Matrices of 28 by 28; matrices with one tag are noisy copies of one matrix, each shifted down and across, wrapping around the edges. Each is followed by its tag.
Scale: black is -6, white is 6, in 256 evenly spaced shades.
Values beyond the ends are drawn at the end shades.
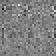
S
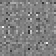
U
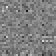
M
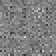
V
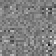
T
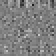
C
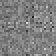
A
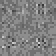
S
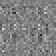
C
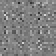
U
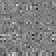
M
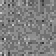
V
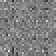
V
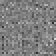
V
